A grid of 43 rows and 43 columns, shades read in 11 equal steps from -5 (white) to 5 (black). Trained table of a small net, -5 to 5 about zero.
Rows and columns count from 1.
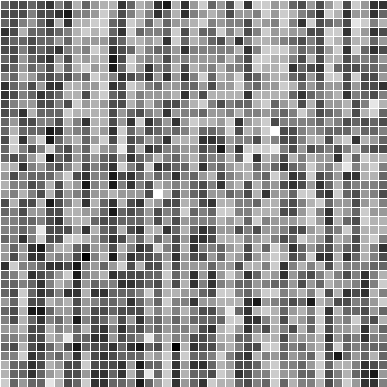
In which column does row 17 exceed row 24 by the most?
25
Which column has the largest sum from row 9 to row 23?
13
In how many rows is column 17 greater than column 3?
21
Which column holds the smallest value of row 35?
26
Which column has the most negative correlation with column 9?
19
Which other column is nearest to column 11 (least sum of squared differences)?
12
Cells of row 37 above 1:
13
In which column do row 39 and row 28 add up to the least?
31
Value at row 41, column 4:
3
